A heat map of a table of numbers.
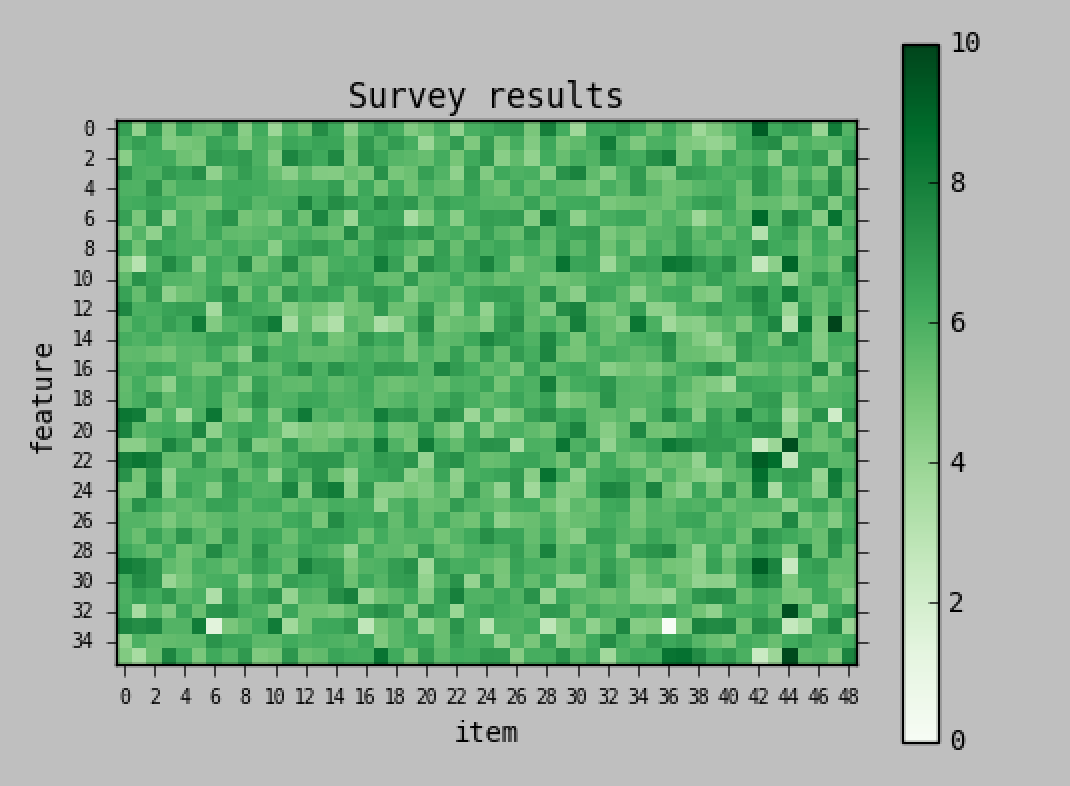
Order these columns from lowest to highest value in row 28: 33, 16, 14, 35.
33, 14, 16, 35
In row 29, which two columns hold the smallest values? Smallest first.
44, 20
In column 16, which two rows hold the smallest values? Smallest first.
33, 31
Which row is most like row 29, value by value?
22
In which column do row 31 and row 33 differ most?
36
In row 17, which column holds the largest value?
28
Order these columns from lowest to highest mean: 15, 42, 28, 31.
15, 31, 28, 42
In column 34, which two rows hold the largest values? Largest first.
13, 20
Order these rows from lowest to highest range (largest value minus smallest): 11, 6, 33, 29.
11, 6, 29, 33
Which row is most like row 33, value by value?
31
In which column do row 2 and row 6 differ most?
47
